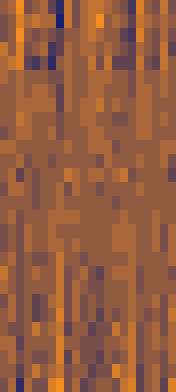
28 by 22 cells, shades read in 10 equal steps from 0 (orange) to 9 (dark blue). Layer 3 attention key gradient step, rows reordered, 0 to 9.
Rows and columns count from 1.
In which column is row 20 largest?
13
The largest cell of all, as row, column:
2, 8
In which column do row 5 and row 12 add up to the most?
7
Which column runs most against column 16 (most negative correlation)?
3
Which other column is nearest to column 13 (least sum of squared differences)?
9
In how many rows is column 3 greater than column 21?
9
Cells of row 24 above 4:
8
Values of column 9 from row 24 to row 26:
6 4 6
